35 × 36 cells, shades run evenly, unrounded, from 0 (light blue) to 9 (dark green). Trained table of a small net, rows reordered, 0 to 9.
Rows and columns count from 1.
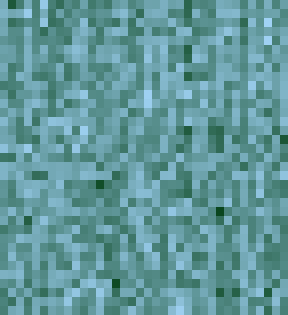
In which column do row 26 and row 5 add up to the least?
34
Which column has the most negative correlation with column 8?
32
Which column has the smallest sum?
19
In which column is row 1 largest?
2
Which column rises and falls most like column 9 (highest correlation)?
22
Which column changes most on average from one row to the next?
24
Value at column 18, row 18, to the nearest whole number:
5
